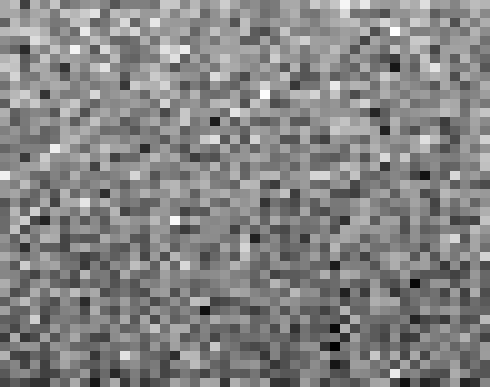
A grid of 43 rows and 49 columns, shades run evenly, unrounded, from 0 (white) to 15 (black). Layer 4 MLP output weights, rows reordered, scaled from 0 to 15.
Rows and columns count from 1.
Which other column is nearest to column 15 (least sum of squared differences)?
29
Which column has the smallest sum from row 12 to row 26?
49
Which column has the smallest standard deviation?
31
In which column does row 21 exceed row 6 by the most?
28
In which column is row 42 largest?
12
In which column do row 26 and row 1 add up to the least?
35
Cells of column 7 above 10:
4
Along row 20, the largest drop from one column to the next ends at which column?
46
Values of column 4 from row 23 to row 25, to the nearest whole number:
9 3 11
